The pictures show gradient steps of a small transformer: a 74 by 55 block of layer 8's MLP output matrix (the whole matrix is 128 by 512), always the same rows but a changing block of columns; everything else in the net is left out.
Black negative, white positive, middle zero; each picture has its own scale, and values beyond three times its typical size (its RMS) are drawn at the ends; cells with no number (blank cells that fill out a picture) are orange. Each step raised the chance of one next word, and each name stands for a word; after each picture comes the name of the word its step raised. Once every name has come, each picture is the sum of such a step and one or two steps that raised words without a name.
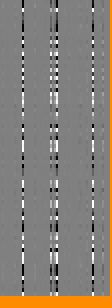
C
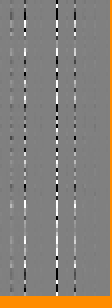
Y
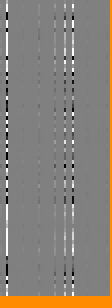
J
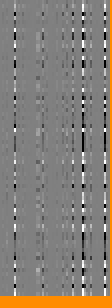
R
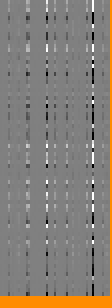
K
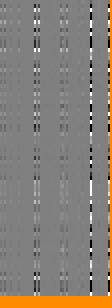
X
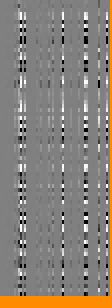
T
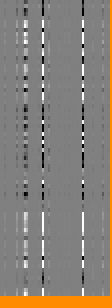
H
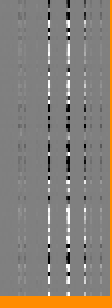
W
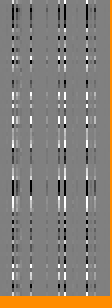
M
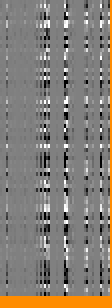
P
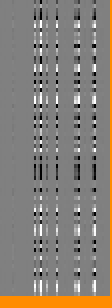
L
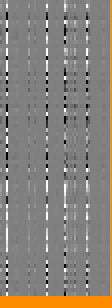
J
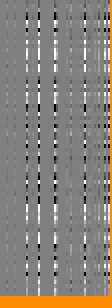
W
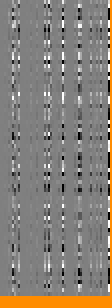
P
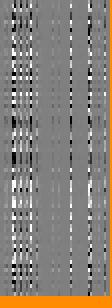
C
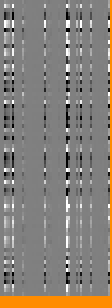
P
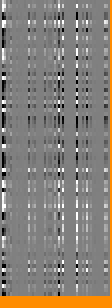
P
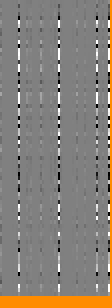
L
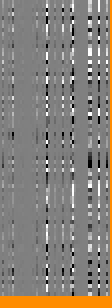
J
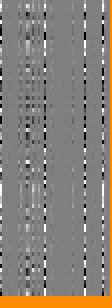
R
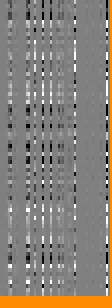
W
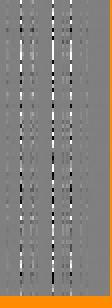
T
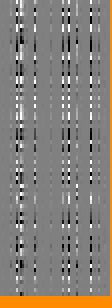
T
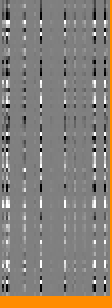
Y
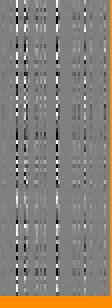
K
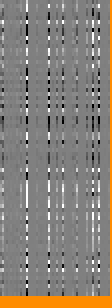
H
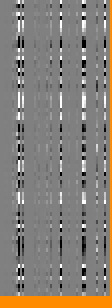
X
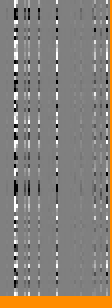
M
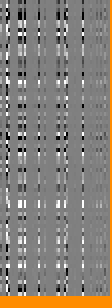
Y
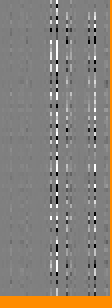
T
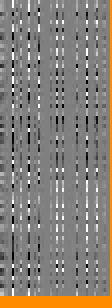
R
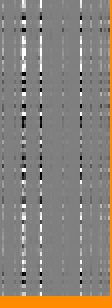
J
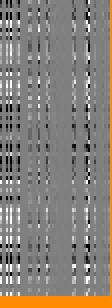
W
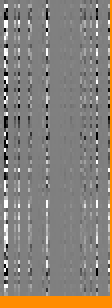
Y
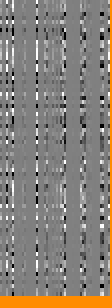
R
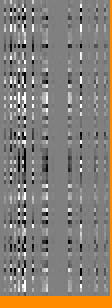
L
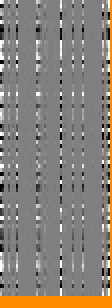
R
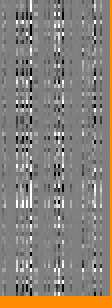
Y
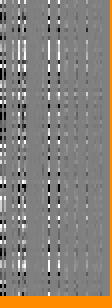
K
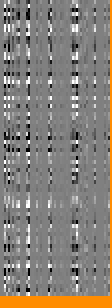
Y
